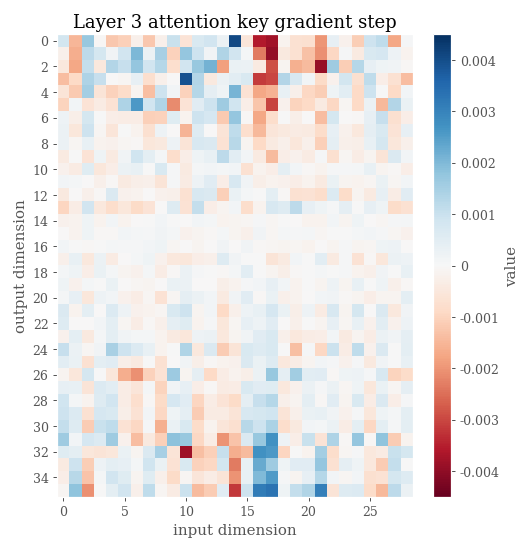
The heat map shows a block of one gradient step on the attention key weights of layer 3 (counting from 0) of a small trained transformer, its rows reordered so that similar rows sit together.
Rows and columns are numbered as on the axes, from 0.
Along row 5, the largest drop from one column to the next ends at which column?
9
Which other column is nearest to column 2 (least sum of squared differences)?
25
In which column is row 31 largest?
17
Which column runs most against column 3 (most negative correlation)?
8
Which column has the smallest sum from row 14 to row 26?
13
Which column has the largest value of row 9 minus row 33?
14
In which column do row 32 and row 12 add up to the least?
10
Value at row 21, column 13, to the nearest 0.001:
-0.001
